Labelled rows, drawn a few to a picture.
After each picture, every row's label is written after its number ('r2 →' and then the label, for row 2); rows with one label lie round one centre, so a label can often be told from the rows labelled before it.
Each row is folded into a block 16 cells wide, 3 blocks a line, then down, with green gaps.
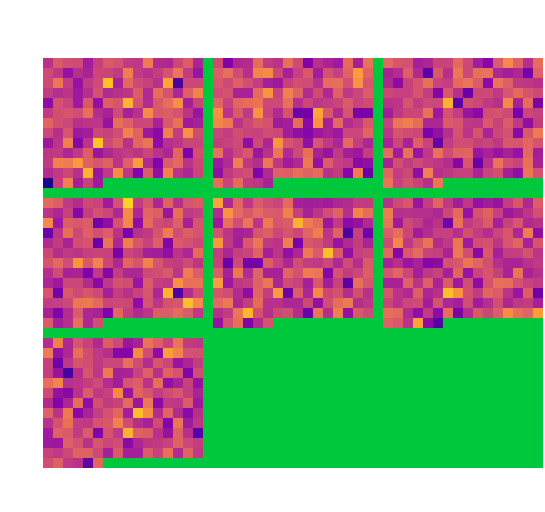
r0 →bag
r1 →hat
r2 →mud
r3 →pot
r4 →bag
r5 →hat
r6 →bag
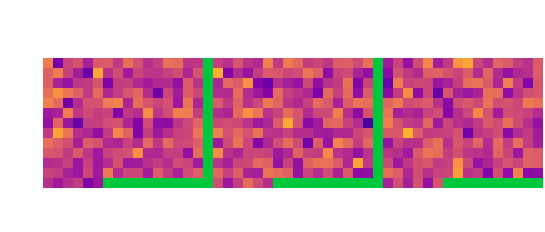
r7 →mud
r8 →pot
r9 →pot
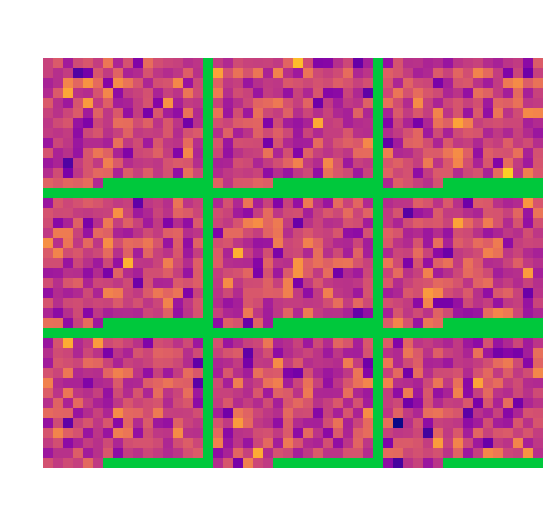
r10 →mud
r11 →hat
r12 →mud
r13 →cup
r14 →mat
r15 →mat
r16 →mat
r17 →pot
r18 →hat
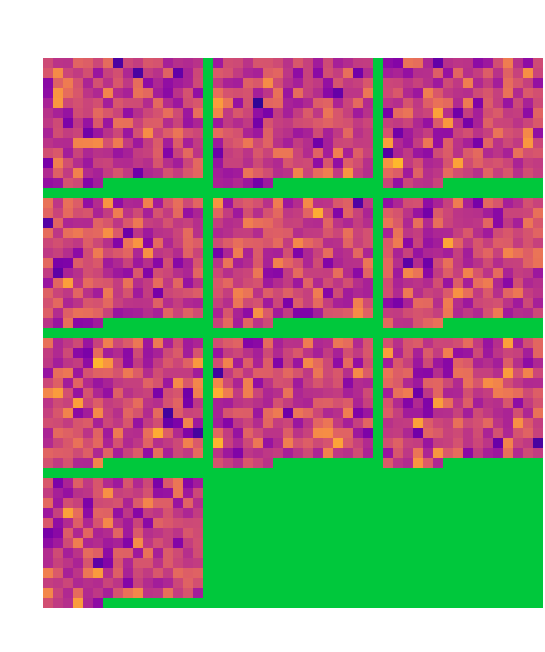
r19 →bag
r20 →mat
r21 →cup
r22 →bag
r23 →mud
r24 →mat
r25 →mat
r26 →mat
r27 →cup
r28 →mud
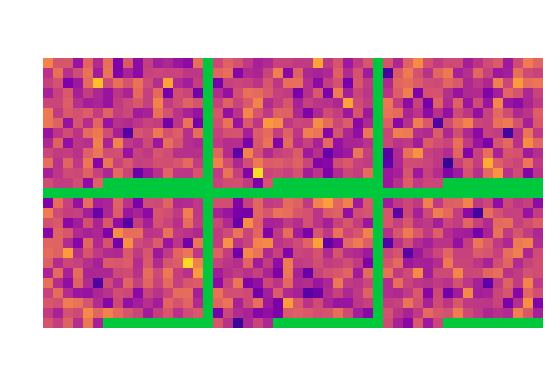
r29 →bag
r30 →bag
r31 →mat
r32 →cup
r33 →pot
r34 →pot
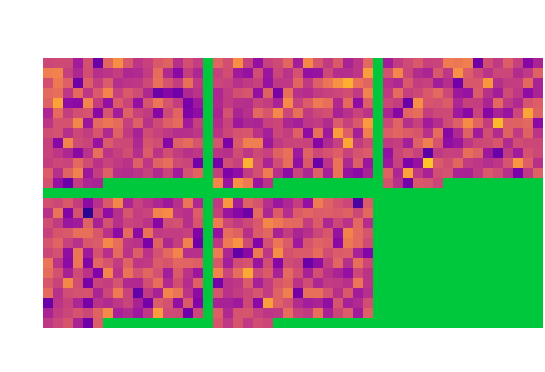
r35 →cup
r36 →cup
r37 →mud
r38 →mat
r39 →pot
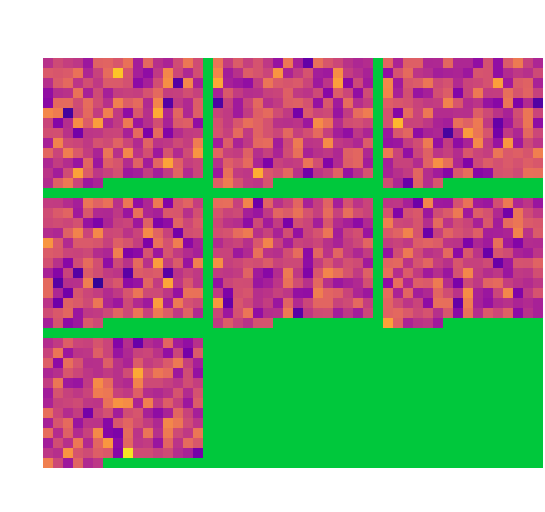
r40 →bag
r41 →bag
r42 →mud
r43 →hat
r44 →pot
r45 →mud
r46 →mud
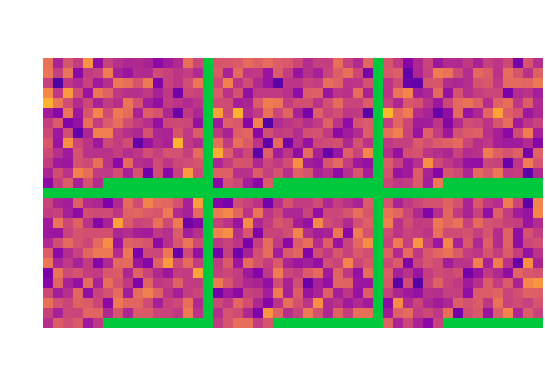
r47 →hat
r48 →hat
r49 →mat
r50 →pot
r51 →cup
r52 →hat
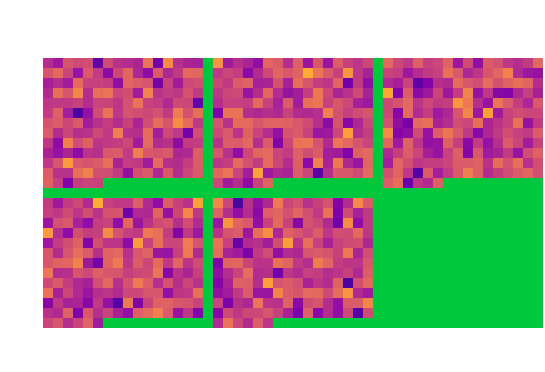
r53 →cup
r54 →mud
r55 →hat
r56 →hat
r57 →mat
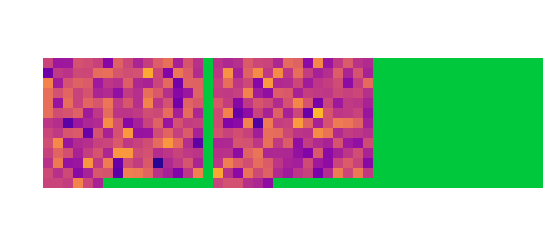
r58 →mud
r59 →bag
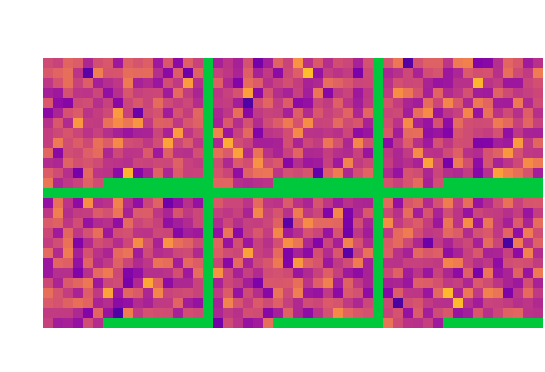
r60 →mud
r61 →mud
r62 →pot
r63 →hat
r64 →bag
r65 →cup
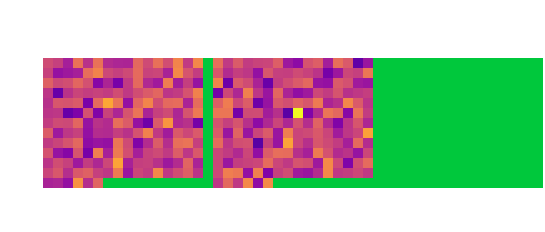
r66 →pot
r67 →pot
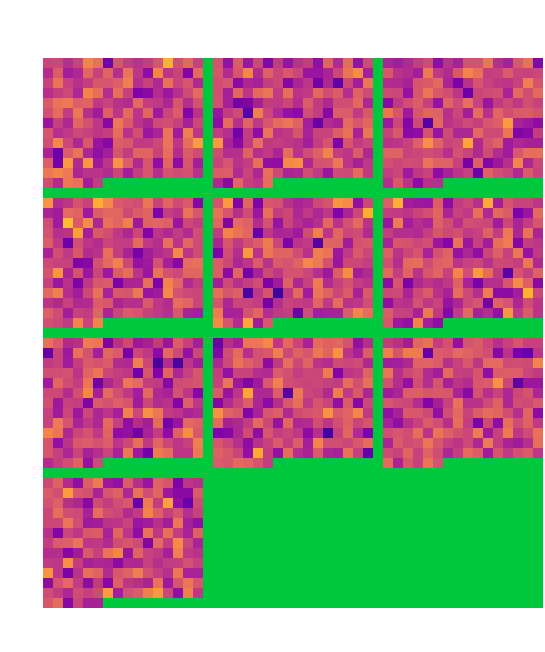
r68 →pot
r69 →cup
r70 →bag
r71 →mud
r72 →mud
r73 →bag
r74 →bag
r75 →pot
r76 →mud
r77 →hat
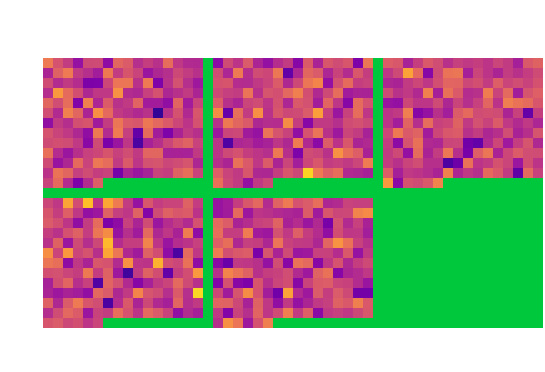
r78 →hat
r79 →hat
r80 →hat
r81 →hat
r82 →mat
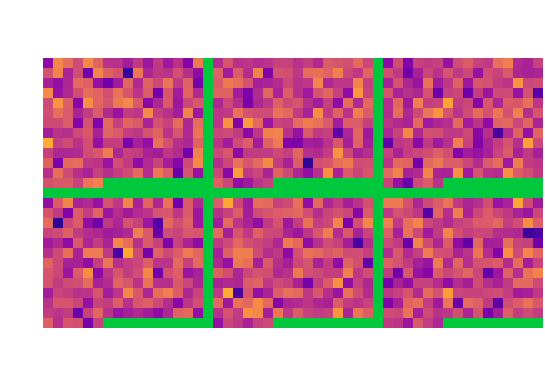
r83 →hat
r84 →hat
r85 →pot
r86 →cup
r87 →bag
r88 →mud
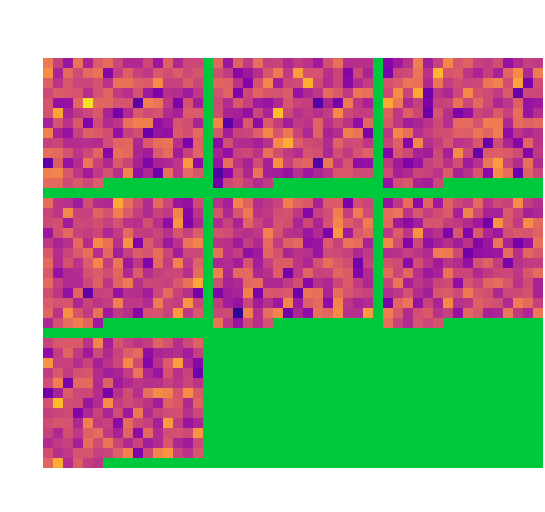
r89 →mud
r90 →bag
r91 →mat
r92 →pot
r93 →cup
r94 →mud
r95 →mud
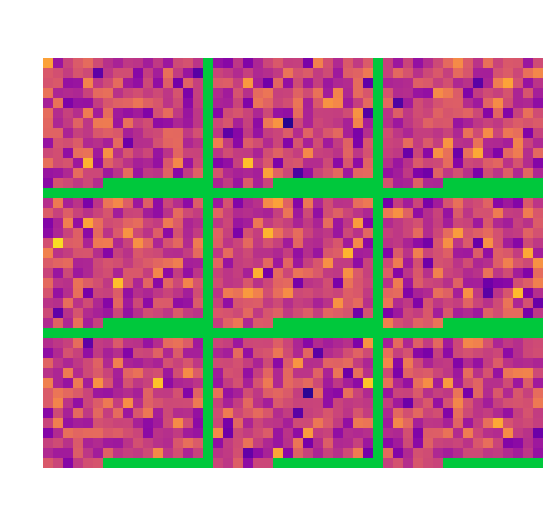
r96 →bag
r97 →cup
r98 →cup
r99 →pot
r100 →mat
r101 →cup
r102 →mat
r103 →hat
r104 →mud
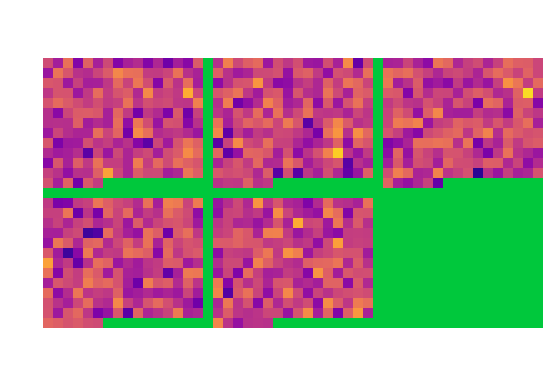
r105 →hat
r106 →pot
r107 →cup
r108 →pot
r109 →hat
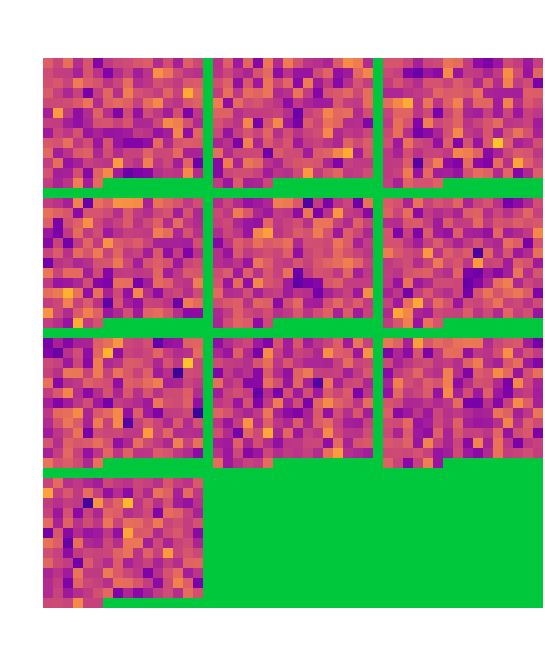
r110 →cup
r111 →mat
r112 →hat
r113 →pot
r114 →hat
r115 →hat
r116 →mat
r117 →mat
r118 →pot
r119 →cup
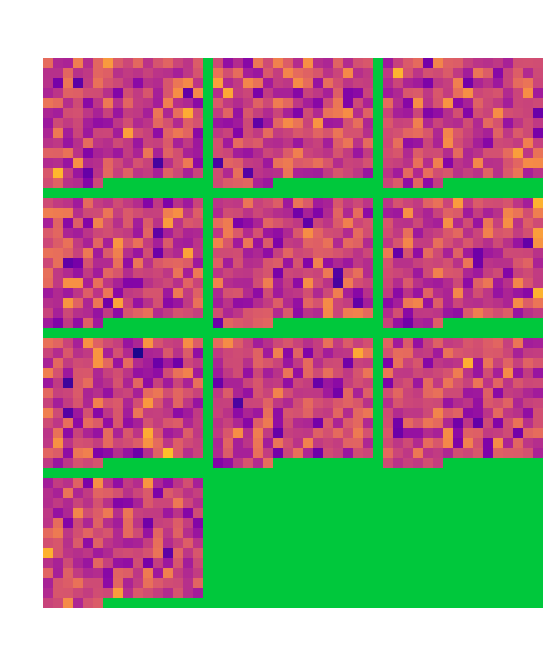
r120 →mud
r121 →mud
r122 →mat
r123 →hat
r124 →mat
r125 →hat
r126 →bag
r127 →bag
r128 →hat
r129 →mat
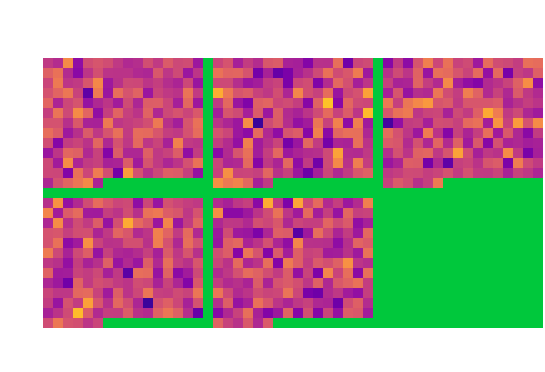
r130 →mat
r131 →cup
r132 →mat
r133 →bag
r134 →pot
